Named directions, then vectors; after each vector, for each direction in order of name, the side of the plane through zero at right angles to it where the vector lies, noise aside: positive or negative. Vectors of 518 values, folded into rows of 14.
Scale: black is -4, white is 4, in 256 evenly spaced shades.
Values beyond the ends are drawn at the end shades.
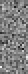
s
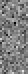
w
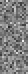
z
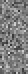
positive, negative, positive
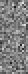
positive, positive, negative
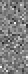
positive, negative, negative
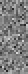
negative, positive, positive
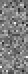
positive, negative, negative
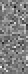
positive, negative, negative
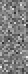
positive, negative, negative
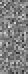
negative, negative, negative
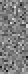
negative, positive, positive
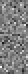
positive, negative, negative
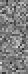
positive, positive, negative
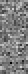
positive, positive, negative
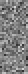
negative, negative, positive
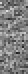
negative, negative, negative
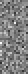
negative, negative, negative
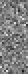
positive, negative, negative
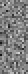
positive, positive, positive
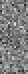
positive, negative, positive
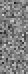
positive, positive, positive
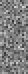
negative, negative, negative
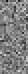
positive, positive, negative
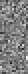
positive, positive, negative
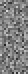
negative, negative, negative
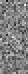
negative, positive, negative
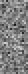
negative, positive, negative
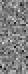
negative, positive, positive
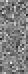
negative, negative, positive
